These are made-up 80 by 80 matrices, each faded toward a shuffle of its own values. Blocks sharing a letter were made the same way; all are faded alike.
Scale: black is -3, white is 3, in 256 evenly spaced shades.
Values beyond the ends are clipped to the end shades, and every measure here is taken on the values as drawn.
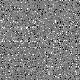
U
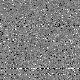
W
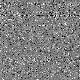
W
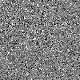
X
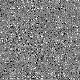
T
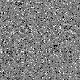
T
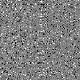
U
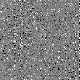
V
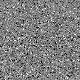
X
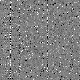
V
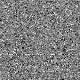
X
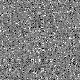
T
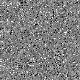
T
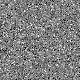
X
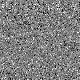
X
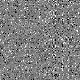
V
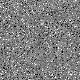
W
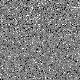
W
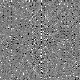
V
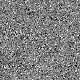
X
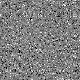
T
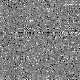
U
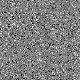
T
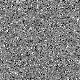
X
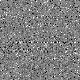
T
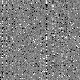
V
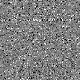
T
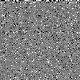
T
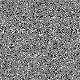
W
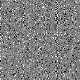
V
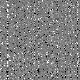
V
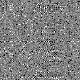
U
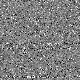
W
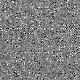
T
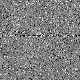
W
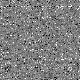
T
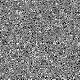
X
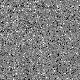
T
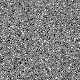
X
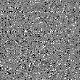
U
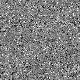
W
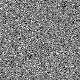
X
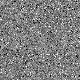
X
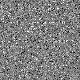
X
